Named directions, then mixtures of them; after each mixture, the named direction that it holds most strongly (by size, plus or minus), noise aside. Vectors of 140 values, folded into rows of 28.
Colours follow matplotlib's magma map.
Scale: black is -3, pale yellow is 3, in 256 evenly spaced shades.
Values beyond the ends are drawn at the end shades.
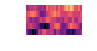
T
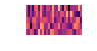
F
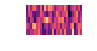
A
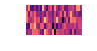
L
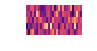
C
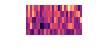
F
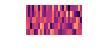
F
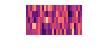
A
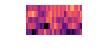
T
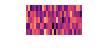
L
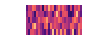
A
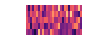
F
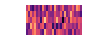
L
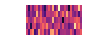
F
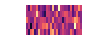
C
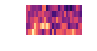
T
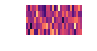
C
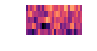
T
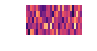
C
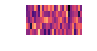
A
